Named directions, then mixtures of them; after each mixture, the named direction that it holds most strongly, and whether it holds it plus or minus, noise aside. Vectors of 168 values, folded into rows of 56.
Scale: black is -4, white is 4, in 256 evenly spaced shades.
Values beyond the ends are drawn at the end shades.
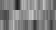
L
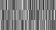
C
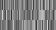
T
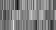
L, plus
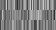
C, minus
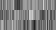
L, plus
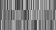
C, minus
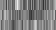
L, minus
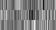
C, plus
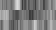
L, minus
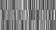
C, plus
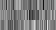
C, plus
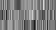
T, minus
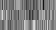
T, plus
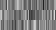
C, plus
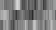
L, minus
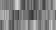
L, minus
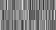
C, plus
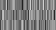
C, minus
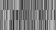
C, minus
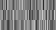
C, plus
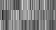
L, plus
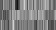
L, plus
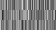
C, plus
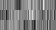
L, plus
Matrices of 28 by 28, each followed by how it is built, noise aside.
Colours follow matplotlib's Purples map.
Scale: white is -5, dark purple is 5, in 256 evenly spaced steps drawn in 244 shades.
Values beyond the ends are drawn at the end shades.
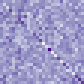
diagonal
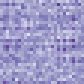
blocks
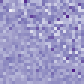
upper triangular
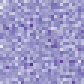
repeating rows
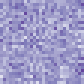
blocks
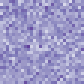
noise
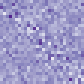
banded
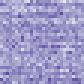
blocks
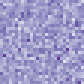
noise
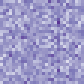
repeating rows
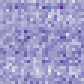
blocks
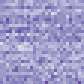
blocks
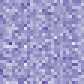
repeating rows
